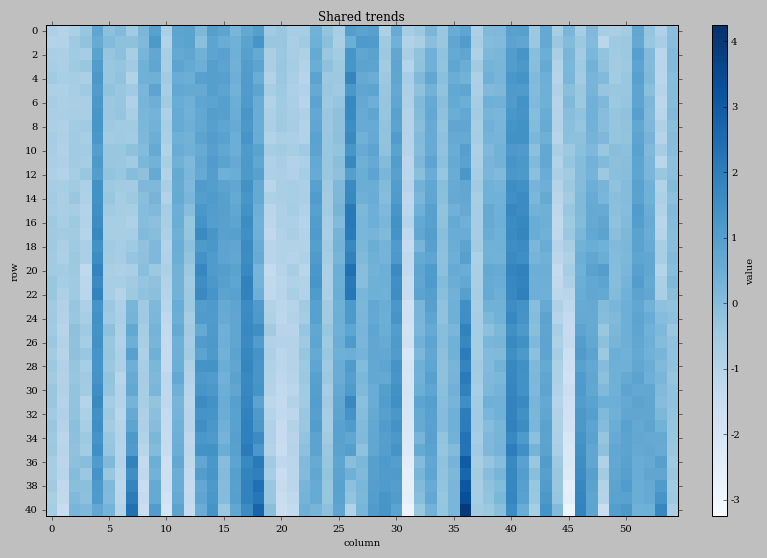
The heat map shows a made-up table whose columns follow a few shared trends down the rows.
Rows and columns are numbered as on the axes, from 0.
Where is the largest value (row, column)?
40, 36
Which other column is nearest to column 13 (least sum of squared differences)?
30
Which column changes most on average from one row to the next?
26
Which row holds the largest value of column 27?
1
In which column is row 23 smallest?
31
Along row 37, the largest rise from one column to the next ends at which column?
46
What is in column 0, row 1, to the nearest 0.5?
-1
